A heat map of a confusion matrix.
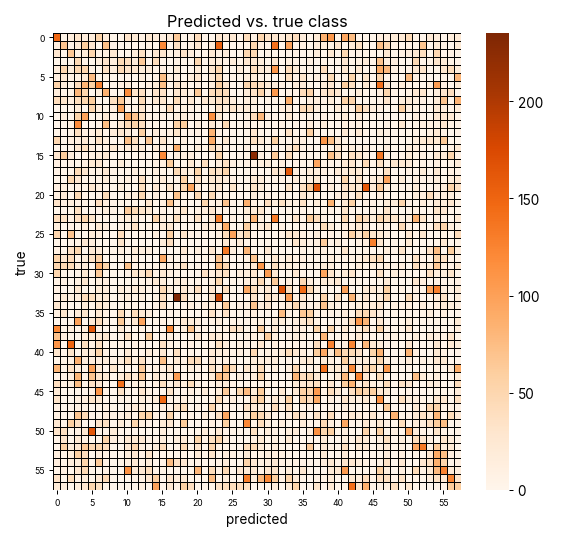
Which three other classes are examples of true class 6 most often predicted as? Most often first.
46, 54, 4
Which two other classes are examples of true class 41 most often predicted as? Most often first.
3, 15
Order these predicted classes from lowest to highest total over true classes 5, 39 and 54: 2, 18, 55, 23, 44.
18, 55, 23, 44, 2
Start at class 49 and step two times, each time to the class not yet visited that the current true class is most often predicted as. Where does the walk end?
24
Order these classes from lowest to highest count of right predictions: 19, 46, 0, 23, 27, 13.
13, 27, 19, 46, 23, 0
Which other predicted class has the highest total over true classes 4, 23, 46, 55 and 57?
31
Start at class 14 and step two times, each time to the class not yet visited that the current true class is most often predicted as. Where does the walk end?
33
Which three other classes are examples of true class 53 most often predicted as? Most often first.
54, 55, 3
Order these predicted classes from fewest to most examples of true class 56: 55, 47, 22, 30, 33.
55, 47, 33, 22, 30
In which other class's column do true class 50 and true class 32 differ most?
5
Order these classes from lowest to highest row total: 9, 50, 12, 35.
12, 35, 9, 50
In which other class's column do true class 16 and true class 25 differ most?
37
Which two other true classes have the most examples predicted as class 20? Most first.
55, 7
